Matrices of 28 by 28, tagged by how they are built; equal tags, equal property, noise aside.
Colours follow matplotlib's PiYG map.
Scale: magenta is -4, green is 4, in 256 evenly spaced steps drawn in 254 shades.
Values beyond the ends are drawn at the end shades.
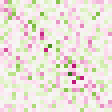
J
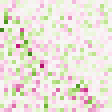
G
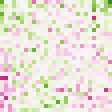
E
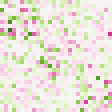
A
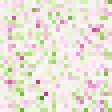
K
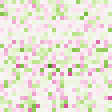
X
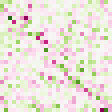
J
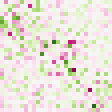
A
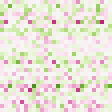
X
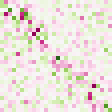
J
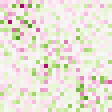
A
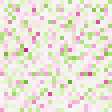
X
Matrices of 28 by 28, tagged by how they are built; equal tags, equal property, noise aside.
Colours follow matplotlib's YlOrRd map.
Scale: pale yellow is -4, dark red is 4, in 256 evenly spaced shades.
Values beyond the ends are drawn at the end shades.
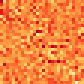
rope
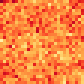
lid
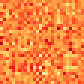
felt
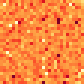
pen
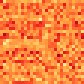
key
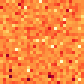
pen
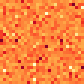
pen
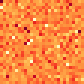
pen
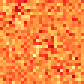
rope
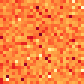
pen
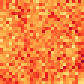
lid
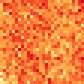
lid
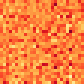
felt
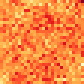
lid
